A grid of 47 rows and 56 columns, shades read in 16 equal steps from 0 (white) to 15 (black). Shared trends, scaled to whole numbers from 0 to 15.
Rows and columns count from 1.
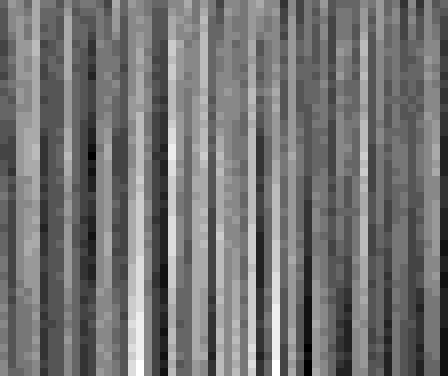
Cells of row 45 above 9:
23
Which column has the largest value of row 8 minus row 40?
35
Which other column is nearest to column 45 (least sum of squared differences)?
40
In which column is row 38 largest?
39
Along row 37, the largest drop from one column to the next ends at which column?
22
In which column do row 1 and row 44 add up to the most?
53
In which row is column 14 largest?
1
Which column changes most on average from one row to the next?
12
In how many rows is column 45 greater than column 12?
1
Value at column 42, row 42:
9
